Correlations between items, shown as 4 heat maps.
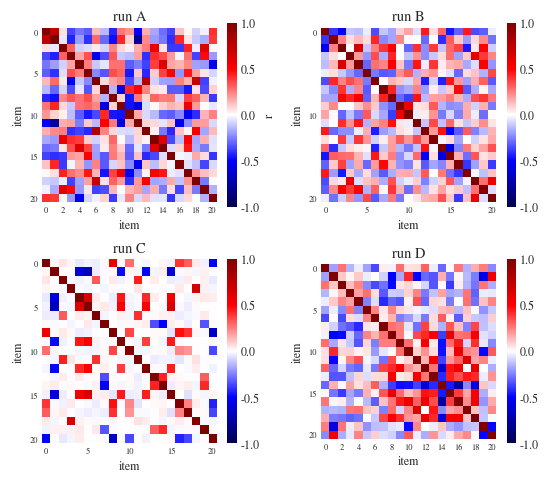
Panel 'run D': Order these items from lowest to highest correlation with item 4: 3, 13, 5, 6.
5, 6, 13, 3
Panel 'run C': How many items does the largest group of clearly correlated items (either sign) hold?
6
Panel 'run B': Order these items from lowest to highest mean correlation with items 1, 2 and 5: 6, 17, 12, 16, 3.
17, 12, 3, 16, 6
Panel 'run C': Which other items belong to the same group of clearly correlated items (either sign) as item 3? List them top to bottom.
18
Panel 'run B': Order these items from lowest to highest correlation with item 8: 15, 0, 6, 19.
0, 6, 15, 19
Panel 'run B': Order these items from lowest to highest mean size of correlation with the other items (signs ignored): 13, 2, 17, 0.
13, 17, 0, 2
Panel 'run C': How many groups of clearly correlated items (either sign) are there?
5
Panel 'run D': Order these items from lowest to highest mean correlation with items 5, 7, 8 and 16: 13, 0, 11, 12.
0, 11, 13, 12
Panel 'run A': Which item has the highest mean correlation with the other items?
17
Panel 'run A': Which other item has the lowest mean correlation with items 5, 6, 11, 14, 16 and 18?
10
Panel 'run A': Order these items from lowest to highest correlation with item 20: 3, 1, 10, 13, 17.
3, 13, 17, 10, 1
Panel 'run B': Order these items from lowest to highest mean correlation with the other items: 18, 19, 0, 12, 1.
0, 12, 1, 18, 19
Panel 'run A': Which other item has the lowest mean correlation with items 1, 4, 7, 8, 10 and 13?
15
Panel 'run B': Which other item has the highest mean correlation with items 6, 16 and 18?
15
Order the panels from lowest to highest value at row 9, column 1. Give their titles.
run C, run D, run B, run A
